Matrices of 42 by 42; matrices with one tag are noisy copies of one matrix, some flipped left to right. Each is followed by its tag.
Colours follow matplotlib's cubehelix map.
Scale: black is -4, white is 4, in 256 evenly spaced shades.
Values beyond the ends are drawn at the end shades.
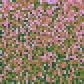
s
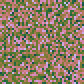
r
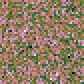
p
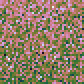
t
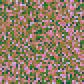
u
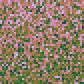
t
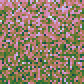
t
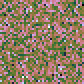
p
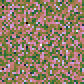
r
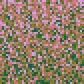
s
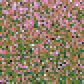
t
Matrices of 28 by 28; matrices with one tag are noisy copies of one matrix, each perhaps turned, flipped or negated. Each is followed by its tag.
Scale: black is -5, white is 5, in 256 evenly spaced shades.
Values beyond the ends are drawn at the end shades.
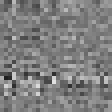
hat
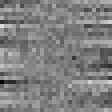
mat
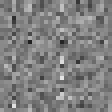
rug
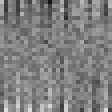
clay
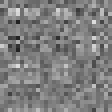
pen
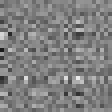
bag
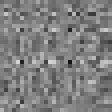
rug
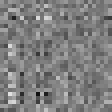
pen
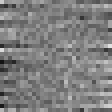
clay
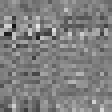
hat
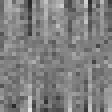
mat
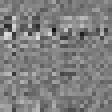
hat
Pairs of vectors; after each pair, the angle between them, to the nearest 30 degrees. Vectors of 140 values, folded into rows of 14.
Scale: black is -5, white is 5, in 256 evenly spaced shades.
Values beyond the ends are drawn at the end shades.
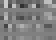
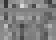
150 degrees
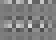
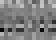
60 degrees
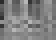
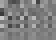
90 degrees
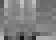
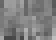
60 degrees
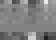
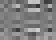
120 degrees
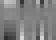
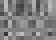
90 degrees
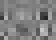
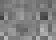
30 degrees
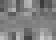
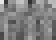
120 degrees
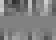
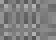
90 degrees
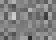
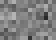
30 degrees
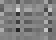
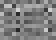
30 degrees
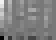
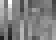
60 degrees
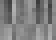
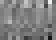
120 degrees
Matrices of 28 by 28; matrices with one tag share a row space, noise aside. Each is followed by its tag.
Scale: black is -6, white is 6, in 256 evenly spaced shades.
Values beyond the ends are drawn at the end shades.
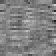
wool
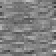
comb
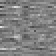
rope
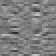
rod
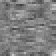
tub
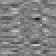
rod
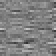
wool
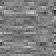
comb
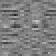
rod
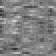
rope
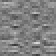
rod
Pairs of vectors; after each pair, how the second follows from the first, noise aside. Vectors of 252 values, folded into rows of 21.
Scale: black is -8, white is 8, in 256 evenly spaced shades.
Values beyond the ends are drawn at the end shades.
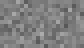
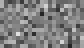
wrapped around, scaled up.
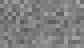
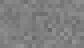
wrapped around, negated, shrunk.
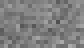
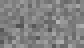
sign-scrambled.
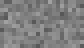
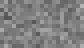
sign-scrambled.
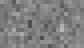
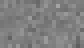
wrapped around, negated, shrunk.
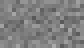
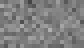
reversed, negated.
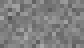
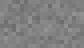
wrapped around, negated, shrunk.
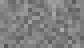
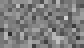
wrapped around, scaled up.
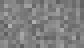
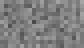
negated.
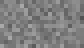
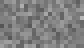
sign-scrambled.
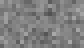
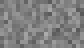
sign-scrambled.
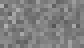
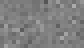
wrapped around, partly zeroed.
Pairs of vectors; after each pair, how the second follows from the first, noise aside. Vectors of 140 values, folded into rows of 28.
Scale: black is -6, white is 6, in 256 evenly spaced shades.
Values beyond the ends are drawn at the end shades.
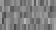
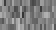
wrapped around.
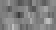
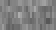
negated, shrunk.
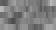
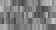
reversed.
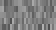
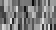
negated, scaled up.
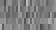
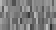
reversed.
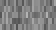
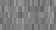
reversed, shrunk.
